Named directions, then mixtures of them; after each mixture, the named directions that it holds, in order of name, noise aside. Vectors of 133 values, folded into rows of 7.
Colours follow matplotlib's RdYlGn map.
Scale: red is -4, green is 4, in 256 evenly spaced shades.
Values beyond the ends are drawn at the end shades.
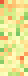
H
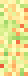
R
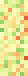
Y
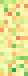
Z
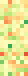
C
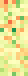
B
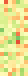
B, R.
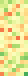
C, Z.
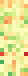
C, H.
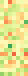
C.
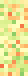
R, Z.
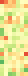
B, C, H.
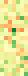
B, Z.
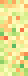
B, H, Z.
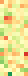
C, H, Y.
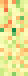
B.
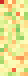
H, Z.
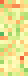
H.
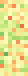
H, R.
